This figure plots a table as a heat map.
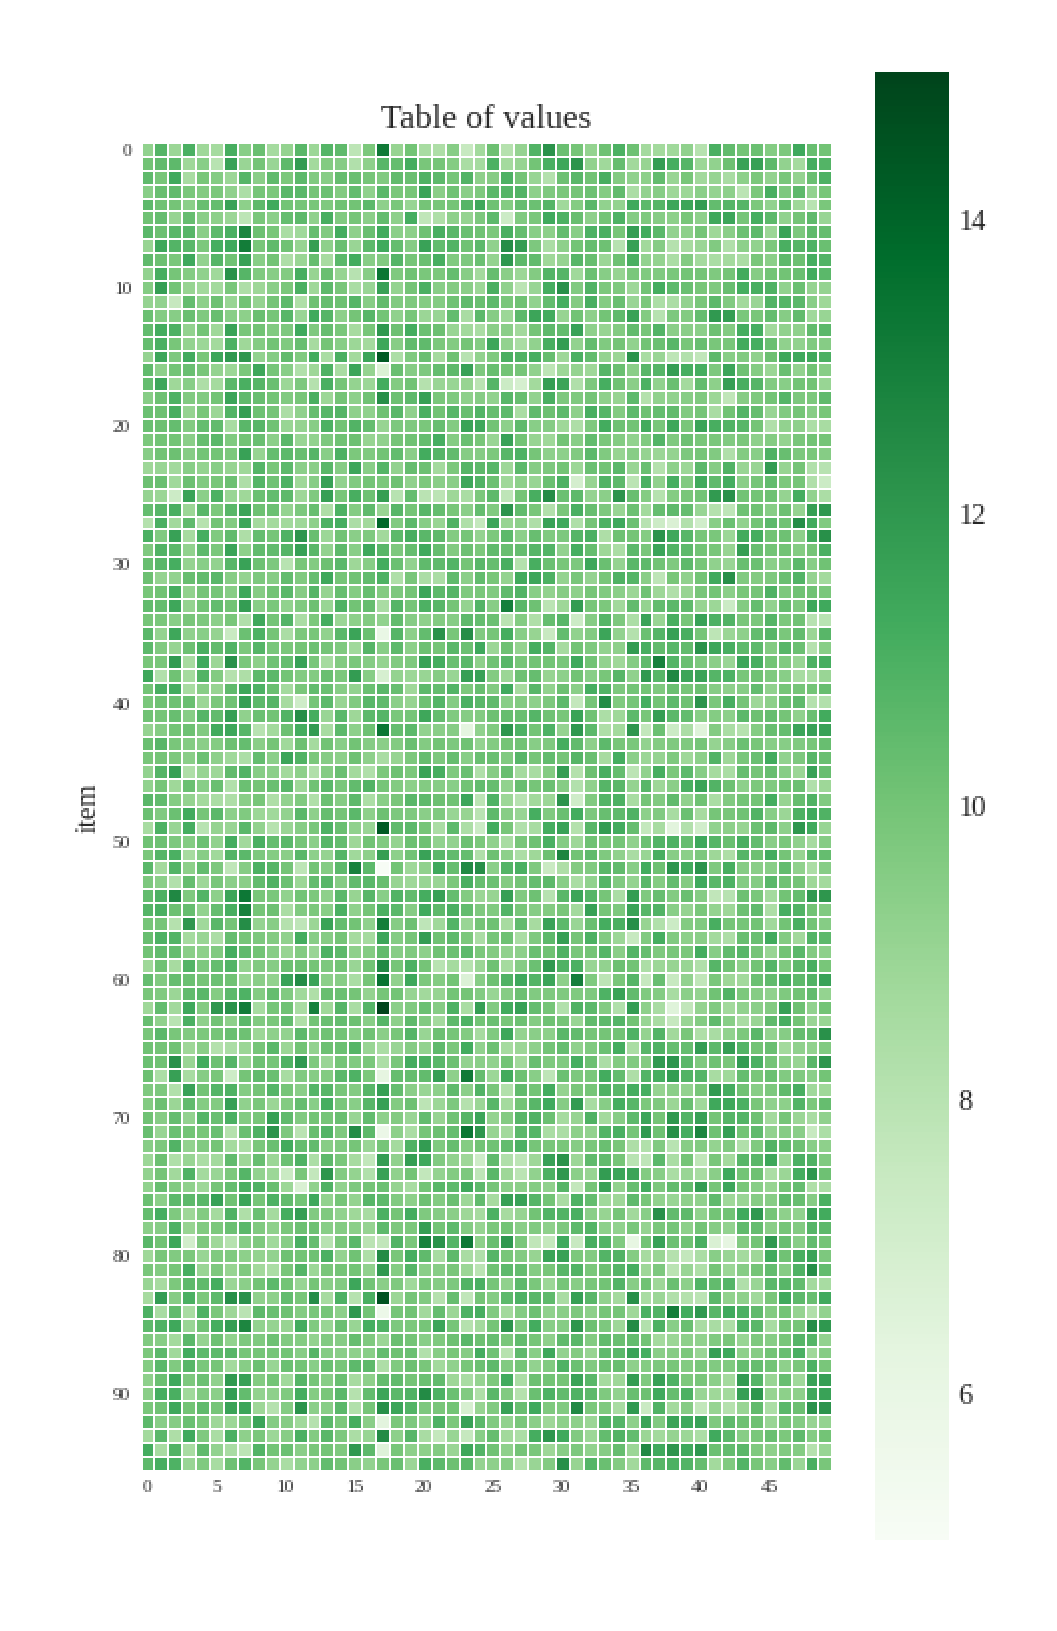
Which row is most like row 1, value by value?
77
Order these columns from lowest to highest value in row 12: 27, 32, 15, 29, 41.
32, 15, 27, 29, 41
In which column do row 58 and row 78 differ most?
20
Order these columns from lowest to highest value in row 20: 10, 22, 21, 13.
10, 22, 21, 13
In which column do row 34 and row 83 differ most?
17
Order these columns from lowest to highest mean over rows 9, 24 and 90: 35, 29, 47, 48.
35, 47, 48, 29
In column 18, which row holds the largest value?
91
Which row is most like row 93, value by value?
0
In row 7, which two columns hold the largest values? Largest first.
7, 26
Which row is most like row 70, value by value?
4
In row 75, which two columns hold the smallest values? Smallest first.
11, 31
